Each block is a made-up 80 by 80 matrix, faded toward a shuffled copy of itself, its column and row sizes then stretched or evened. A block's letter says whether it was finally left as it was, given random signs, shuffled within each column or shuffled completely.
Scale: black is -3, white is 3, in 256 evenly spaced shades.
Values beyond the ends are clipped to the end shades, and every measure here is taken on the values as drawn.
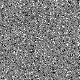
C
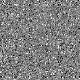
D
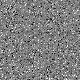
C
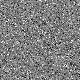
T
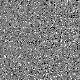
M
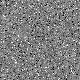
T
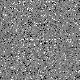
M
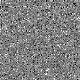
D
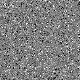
C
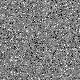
T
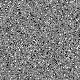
T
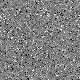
T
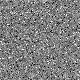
T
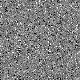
C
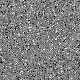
T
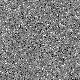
T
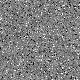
T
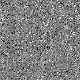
M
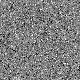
T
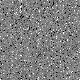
C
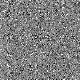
M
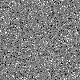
T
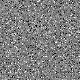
M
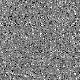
D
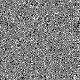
D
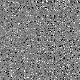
D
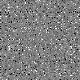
D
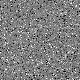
T
